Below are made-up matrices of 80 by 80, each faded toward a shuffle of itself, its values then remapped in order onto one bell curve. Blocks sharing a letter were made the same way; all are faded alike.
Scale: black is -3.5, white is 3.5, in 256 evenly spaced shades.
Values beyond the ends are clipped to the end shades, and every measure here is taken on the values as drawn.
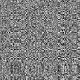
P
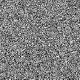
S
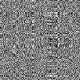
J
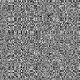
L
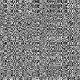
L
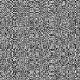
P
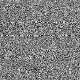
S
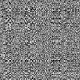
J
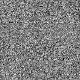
S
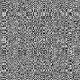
L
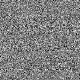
S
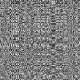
J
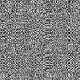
P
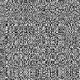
J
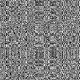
L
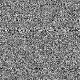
S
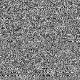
S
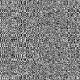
P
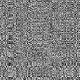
J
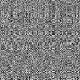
J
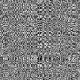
L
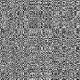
P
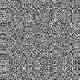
J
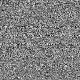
S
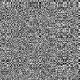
P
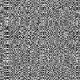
L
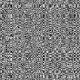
L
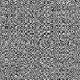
J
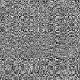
J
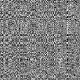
P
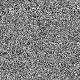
S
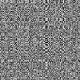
P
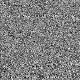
S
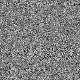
S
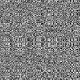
J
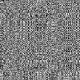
P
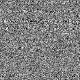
S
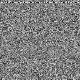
S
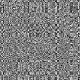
L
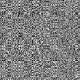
P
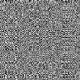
J
